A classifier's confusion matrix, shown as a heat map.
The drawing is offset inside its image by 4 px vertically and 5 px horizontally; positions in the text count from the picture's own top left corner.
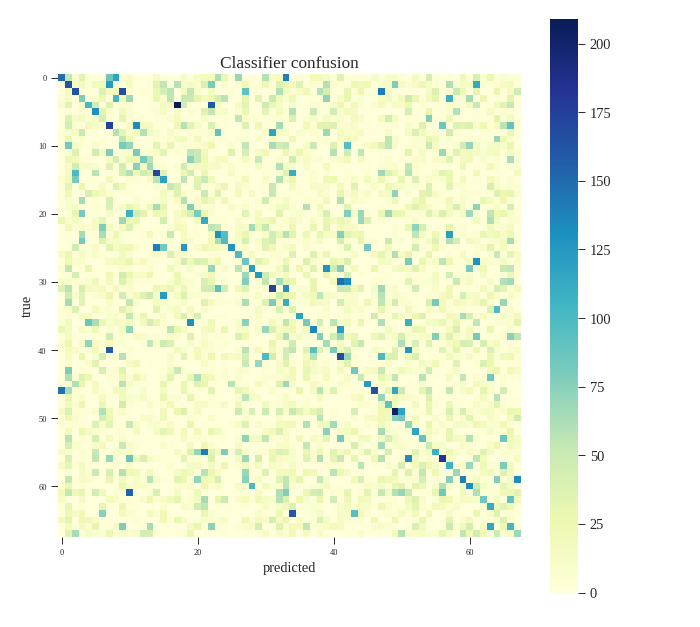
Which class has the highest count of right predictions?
49
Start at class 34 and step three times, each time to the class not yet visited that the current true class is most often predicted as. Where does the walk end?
1
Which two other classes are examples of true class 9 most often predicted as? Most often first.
64, 48
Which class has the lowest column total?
25
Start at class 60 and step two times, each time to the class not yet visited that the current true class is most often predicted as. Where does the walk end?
39
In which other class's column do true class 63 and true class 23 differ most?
57
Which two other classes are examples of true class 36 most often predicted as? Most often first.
19, 51
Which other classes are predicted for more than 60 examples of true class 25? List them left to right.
14, 15, 18, 45
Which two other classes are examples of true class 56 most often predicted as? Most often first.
51, 10
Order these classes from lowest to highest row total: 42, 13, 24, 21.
42, 13, 21, 24
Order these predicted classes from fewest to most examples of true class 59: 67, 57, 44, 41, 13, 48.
41, 48, 44, 13, 57, 67
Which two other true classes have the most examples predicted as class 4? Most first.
36, 39
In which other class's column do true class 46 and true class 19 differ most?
0
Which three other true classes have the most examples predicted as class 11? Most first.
7, 13, 20
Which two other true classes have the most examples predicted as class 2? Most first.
14, 15
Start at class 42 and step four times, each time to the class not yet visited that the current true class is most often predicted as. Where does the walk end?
10
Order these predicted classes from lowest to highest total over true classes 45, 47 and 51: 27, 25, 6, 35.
35, 6, 25, 27
